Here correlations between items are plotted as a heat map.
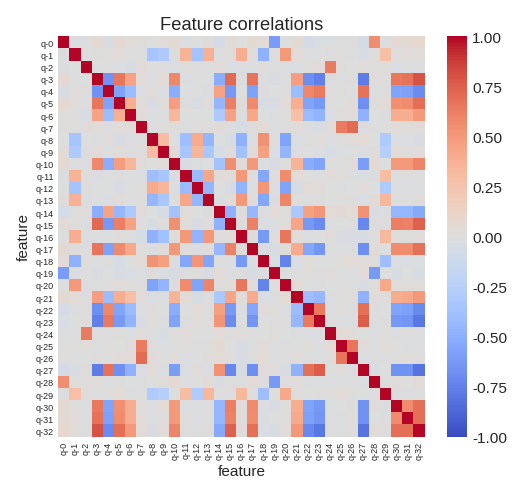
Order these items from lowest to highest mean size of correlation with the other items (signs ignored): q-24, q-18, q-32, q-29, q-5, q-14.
q-24, q-29, q-18, q-14, q-5, q-32
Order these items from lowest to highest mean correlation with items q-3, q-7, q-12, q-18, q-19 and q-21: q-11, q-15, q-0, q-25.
q-11, q-0, q-25, q-15
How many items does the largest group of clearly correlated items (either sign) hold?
15
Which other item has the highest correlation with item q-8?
q-18
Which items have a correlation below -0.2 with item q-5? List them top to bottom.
q-4, q-14, q-22, q-23, q-27
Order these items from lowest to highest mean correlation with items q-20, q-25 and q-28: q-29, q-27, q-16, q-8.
q-8, q-27, q-29, q-16
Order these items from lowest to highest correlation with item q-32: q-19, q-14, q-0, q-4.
q-4, q-14, q-19, q-0
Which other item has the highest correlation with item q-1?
q-20
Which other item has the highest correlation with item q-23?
q-27
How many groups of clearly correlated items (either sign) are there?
5
